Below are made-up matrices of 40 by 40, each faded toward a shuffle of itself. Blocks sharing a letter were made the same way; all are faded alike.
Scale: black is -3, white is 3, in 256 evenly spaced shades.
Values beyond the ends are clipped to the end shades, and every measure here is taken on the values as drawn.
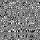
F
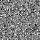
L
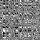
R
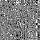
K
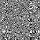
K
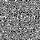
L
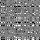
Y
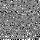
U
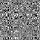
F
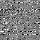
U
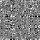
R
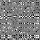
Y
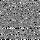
U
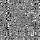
K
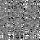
F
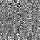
F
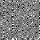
K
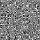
K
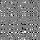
Y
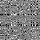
R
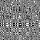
Y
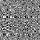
R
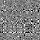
R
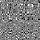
F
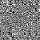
R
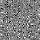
K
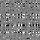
Y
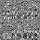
F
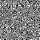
L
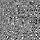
K
